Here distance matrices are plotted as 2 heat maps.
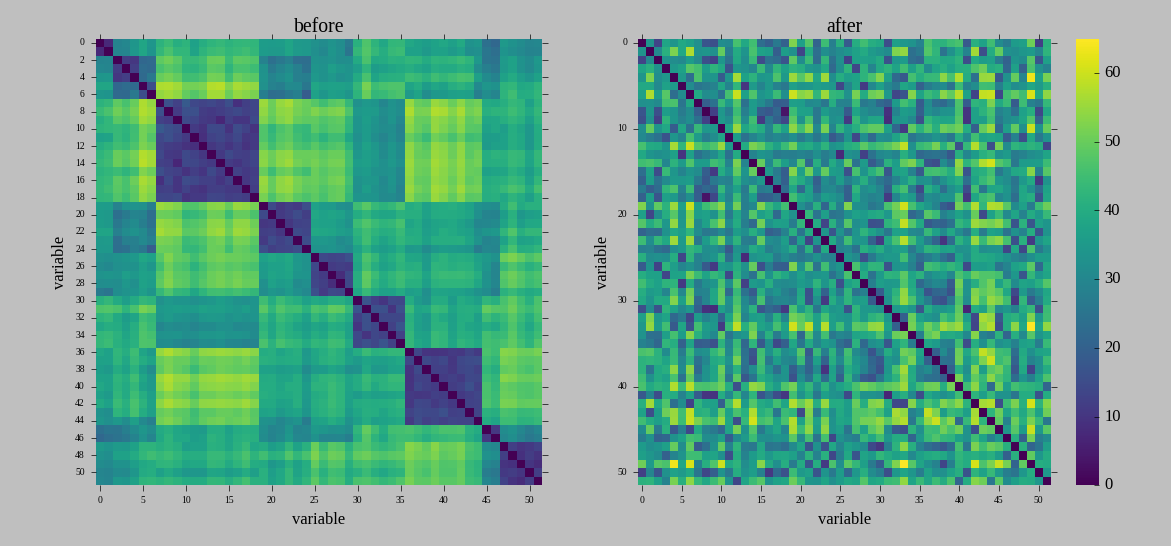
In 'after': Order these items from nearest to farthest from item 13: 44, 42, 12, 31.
31, 42, 12, 44
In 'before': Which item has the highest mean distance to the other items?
48
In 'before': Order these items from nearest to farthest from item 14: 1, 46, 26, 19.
46, 1, 26, 19
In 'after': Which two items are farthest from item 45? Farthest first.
49, 19
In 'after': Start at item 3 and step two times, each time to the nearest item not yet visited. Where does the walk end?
11
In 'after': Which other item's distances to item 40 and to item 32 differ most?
6
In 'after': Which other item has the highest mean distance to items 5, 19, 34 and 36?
33
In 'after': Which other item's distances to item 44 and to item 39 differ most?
19
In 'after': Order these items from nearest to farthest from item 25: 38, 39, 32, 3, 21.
39, 38, 21, 3, 32
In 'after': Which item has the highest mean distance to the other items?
44
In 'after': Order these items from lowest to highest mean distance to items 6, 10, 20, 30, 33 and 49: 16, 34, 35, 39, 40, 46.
16, 35, 39, 46, 34, 40
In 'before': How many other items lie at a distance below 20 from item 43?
8
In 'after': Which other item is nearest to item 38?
23
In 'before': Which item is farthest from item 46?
31
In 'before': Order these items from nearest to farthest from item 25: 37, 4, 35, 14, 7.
4, 37, 35, 7, 14
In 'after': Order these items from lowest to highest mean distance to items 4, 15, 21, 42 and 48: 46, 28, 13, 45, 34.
45, 13, 46, 28, 34
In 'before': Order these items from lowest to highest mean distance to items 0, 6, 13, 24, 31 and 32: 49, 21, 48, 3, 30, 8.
30, 3, 21, 8, 49, 48
